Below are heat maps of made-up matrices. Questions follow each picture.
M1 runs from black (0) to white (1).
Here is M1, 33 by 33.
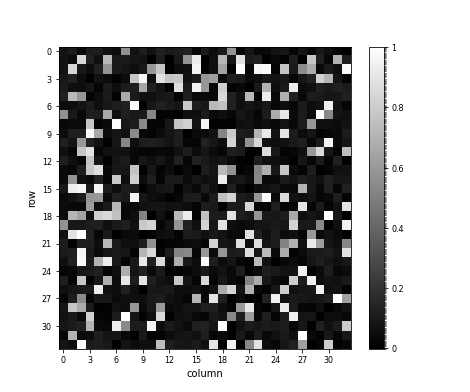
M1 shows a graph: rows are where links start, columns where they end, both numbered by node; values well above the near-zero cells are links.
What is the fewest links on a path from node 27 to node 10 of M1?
2
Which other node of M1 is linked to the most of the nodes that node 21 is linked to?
node 2
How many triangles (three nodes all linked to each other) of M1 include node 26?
5
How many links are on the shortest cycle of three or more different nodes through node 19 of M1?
3
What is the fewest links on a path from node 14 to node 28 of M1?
2
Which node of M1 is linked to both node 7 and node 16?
node 25
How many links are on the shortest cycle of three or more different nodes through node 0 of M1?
4
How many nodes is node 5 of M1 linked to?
7
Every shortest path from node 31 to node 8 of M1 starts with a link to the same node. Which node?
node 1
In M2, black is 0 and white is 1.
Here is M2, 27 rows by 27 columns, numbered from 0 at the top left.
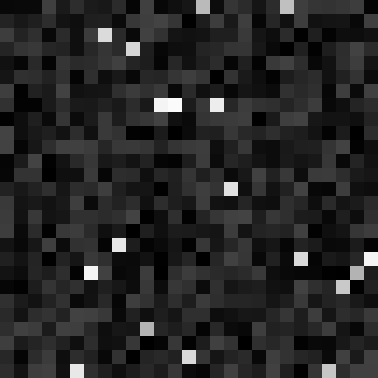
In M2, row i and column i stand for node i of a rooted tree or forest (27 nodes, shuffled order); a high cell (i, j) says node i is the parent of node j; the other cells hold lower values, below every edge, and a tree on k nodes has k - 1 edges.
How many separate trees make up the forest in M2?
9
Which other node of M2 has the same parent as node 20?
14
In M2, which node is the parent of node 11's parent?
2
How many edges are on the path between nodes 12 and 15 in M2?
2
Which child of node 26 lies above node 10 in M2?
23
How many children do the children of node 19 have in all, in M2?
1
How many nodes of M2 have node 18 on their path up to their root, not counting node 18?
5
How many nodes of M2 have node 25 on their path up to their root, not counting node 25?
2
